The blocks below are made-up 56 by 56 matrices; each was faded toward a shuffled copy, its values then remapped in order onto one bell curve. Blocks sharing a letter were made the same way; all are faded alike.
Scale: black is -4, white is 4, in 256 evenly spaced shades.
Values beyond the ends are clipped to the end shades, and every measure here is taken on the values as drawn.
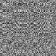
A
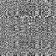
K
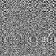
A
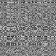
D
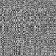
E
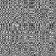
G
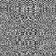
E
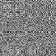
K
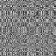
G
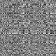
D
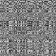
D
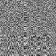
A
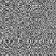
E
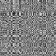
G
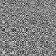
A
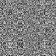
K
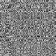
K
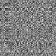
A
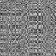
G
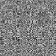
K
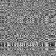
D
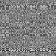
D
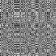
G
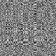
E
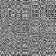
G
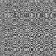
G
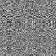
K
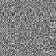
A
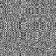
E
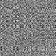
A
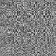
E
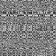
D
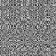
E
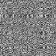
K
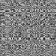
D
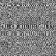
D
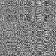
E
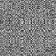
E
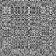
E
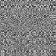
D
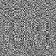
E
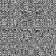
K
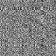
E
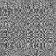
A
